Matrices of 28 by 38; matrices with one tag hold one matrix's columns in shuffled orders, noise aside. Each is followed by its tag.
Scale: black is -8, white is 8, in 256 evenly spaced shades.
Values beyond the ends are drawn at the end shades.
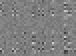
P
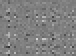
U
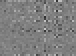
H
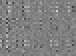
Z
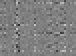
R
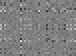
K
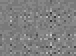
U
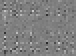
P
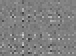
U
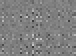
U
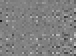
U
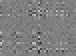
P
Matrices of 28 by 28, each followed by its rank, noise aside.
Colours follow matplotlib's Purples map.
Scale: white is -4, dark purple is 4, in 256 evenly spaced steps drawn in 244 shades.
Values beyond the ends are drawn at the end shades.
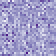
six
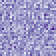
seven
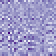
three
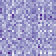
four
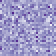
six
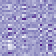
three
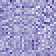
five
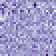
six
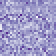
six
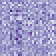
five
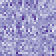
seven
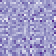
five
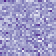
six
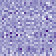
five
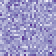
seven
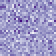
five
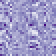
four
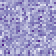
seven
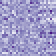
three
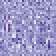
five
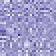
four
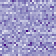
six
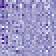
four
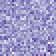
six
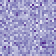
six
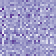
four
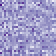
six
